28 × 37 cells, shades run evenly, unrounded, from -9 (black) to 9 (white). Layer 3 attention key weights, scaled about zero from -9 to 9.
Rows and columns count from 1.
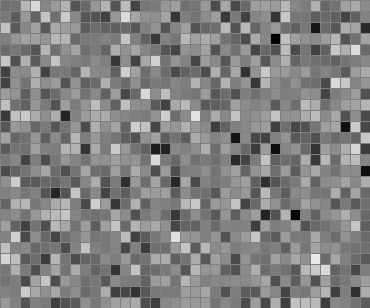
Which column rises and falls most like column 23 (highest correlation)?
35
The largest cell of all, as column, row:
32, 24
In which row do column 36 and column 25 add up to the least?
27
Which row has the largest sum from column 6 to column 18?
21
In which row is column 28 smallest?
4
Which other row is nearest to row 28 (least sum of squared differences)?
23
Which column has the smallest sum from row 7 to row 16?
1
